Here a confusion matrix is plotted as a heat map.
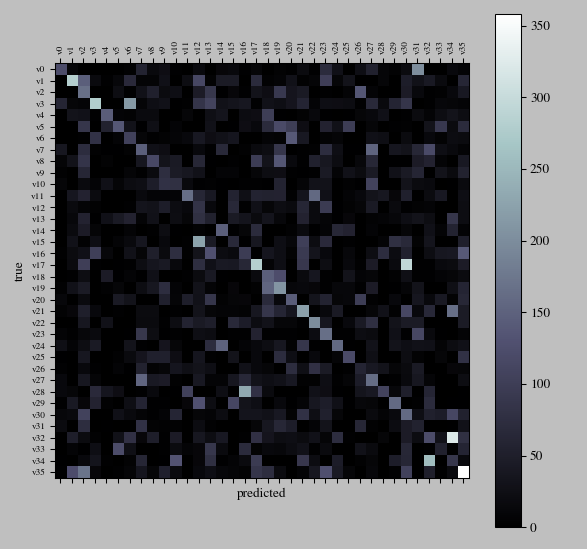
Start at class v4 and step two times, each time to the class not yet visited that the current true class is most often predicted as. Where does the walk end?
v19
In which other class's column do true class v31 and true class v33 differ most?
v5
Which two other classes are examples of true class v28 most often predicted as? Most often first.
v16, v11
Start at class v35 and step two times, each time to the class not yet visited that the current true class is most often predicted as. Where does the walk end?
v26
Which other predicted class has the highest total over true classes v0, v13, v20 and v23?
v31
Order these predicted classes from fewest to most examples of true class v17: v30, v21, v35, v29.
v29, v35, v21, v30
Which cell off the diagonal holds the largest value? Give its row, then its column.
v32, v34
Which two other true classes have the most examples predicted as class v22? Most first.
v11, v26
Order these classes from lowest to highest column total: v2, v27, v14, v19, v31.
v14, v31, v27, v19, v2
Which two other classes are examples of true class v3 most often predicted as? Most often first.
v6, v13
